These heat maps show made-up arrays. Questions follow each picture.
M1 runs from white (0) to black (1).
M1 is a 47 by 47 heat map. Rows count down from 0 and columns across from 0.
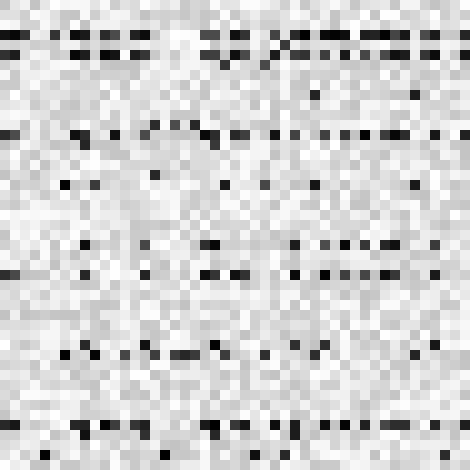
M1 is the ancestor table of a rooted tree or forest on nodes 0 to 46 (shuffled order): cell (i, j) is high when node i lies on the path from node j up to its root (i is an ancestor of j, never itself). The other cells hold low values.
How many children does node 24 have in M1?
5
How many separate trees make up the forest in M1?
3
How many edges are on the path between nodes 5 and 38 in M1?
5
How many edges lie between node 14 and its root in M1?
8
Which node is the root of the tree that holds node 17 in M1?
35
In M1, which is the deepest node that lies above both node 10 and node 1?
42
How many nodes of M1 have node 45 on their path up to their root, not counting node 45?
5
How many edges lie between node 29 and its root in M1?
8
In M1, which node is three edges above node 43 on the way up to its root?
27
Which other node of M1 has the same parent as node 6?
9
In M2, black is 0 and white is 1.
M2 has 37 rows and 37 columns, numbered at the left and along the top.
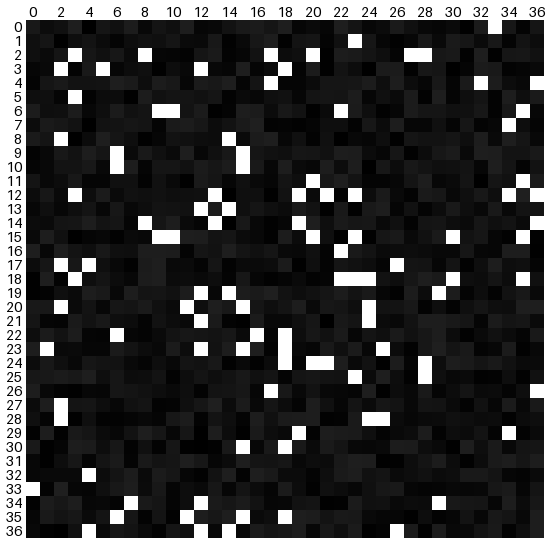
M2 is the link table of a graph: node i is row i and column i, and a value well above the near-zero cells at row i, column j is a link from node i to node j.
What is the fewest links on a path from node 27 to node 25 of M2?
3
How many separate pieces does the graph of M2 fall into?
3
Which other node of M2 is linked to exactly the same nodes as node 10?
node 9
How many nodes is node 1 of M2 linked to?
1
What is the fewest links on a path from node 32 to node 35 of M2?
6
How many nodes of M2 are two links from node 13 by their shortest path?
7
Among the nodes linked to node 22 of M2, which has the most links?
node 18
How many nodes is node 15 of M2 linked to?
6
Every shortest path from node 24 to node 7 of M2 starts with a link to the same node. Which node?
node 21
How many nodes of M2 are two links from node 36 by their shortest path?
9
